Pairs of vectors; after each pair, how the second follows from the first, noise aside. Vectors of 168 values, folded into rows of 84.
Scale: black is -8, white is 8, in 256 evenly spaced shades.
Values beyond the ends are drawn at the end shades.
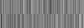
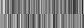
reversed, scaled up.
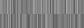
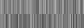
reversed, negated.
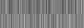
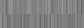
negated, shrunk.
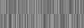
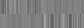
negated, partly zeroed.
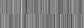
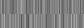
sign-scrambled.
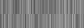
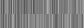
reversed, negated.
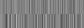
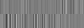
partly zeroed.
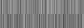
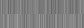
negated, shrunk.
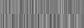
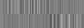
partly zeroed.
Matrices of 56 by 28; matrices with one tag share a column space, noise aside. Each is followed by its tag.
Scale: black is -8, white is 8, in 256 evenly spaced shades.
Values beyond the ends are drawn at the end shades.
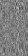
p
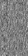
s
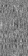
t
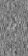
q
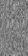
s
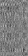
p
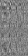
p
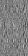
t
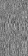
q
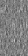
t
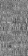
q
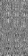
s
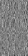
s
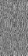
s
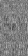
q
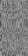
s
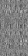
t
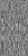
q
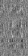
t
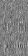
q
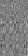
q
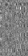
p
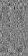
p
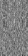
s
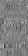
q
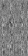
q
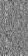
s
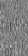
q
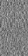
s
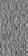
q
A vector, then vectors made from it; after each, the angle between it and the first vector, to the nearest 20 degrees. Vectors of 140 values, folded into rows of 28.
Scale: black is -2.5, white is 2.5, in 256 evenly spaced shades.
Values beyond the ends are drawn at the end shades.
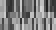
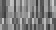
140 degrees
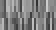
140 degrees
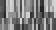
160 degrees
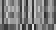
100 degrees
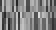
80 degrees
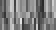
140 degrees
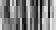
100 degrees
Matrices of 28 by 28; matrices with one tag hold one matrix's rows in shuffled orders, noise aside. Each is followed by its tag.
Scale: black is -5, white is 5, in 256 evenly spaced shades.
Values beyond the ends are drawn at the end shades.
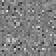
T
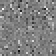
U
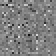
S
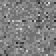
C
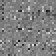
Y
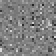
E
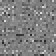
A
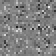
C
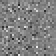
S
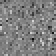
E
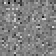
T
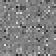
C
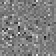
S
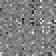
E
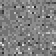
Y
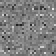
A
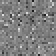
U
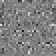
Y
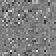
S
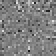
Y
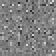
U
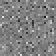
U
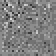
S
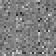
C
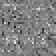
T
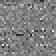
A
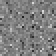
E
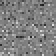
A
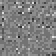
Y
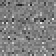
A
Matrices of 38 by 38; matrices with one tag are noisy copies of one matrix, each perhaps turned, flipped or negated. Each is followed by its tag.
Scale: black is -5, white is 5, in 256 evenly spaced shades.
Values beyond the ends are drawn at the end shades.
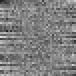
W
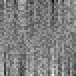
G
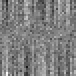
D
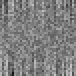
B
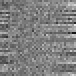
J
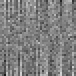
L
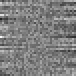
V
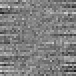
B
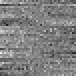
G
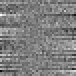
L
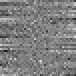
V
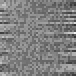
J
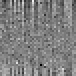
J
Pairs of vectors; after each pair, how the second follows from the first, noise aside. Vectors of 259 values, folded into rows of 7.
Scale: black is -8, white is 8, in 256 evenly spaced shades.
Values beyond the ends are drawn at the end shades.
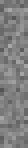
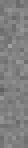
shrunk.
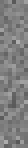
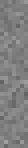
shrunk.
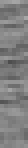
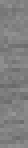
reversed, shrunk.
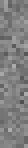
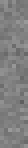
shrunk.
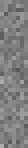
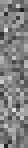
scaled up.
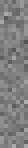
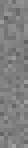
shrunk.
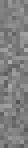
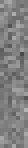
wrapped around.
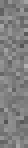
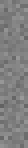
reversed, shrunk.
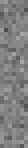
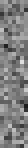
scaled up.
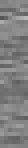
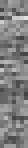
scaled up.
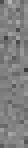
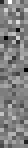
scaled up.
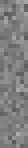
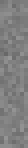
reversed, shrunk.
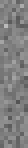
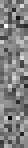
scaled up.
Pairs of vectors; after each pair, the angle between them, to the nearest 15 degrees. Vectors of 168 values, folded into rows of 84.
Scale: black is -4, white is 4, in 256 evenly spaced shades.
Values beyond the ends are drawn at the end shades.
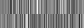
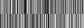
90 degrees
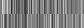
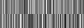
75 degrees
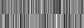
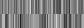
30 degrees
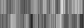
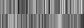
45 degrees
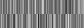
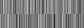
135 degrees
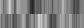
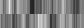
15 degrees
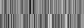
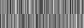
90 degrees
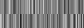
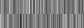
30 degrees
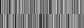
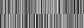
90 degrees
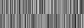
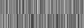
60 degrees
